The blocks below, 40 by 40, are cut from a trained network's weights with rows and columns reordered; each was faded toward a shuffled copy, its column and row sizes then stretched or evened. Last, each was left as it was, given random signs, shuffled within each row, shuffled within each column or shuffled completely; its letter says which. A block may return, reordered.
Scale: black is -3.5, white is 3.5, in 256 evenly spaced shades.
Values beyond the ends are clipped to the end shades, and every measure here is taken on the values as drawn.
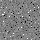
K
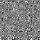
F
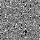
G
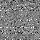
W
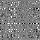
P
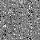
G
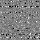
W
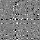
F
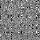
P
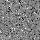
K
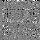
F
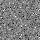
K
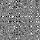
P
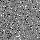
K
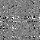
P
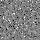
K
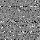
W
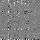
P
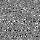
W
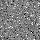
K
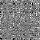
F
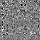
P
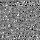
W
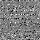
W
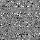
W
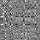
F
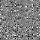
P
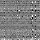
F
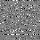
W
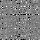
F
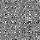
P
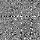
P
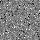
K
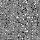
G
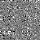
P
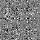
P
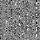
G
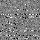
W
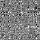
F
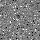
K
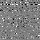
W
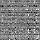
F
